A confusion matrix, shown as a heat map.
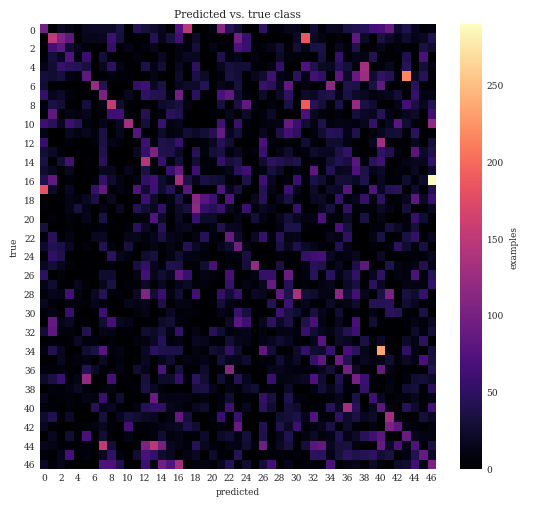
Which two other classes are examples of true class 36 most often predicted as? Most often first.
22, 40
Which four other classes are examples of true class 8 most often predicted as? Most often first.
31, 37, 24, 43
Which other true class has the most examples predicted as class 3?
1
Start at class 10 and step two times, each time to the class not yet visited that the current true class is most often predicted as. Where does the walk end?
16
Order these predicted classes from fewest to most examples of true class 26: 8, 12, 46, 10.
10, 8, 46, 12
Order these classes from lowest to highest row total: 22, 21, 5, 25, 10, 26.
21, 22, 25, 26, 10, 5
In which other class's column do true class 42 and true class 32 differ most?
41
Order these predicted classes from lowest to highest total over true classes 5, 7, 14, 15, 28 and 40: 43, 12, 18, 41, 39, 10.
10, 39, 41, 18, 43, 12
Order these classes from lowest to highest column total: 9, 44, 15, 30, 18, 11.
9, 11, 15, 30, 18, 44
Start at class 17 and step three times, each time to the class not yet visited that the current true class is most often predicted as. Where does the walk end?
35
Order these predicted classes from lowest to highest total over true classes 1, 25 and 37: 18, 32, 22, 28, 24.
22, 28, 18, 24, 32
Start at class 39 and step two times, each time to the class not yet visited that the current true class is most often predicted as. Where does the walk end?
44
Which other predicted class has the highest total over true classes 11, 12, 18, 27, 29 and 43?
40
